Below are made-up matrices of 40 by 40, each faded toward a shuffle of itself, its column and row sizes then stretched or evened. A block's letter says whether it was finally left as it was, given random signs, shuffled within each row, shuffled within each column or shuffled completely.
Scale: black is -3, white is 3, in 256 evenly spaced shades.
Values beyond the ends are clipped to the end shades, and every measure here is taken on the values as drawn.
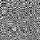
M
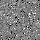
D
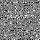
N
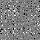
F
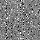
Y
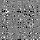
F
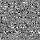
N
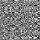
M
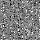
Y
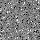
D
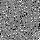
Y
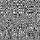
M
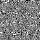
N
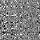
F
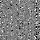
Y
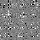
F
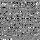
N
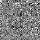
F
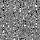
Y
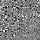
F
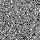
D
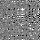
M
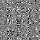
M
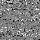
N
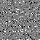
N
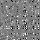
M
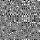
M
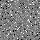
D
